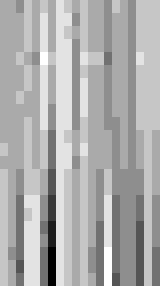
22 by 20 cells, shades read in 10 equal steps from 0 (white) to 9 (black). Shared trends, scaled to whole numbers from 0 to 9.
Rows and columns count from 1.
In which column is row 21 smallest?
14
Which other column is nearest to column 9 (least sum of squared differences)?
11
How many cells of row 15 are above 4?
1
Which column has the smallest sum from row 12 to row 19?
8
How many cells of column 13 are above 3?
9
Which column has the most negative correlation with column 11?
4
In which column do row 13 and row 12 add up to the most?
7
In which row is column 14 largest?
5
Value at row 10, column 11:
2
